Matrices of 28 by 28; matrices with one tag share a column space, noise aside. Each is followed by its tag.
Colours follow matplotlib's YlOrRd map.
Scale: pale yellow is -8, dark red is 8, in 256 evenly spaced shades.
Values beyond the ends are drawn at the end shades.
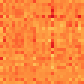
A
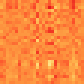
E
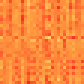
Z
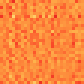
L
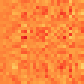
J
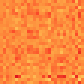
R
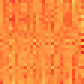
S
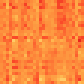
Z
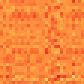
R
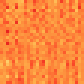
E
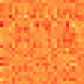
A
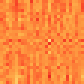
S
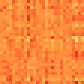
Z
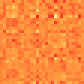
L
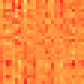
E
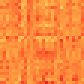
Z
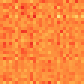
L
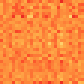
L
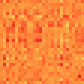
A
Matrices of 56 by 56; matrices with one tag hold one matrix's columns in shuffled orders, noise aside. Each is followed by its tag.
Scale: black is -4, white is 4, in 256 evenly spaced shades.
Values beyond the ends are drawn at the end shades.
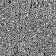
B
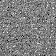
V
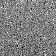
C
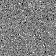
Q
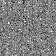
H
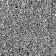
B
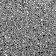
C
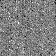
H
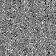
H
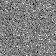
Q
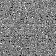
V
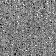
B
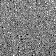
C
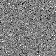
Q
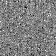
B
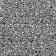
V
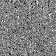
B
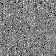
B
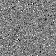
Q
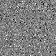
Q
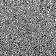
C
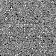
V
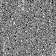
H
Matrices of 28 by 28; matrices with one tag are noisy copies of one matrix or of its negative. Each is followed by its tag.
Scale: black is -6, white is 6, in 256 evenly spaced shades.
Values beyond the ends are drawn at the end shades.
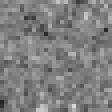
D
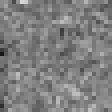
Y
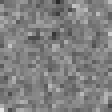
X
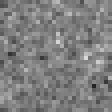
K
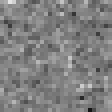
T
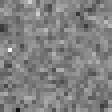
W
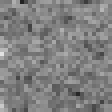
Y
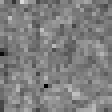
Y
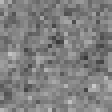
K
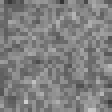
T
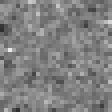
W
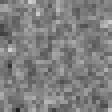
W
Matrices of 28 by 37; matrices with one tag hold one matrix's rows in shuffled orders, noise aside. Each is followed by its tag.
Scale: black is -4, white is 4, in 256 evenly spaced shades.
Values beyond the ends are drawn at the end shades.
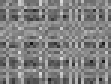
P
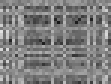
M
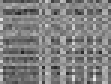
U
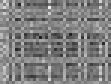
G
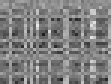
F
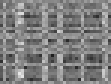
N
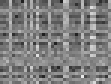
F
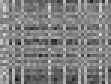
G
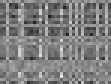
P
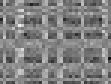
N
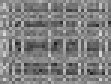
G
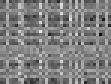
P
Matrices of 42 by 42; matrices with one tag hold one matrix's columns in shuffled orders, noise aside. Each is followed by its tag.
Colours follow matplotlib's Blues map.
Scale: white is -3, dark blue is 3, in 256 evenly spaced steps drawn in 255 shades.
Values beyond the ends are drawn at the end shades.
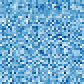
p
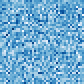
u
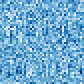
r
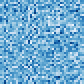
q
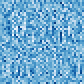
r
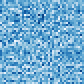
u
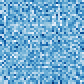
q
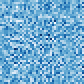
p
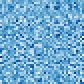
p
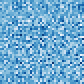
p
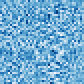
u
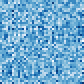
r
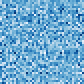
u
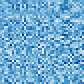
p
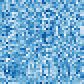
r
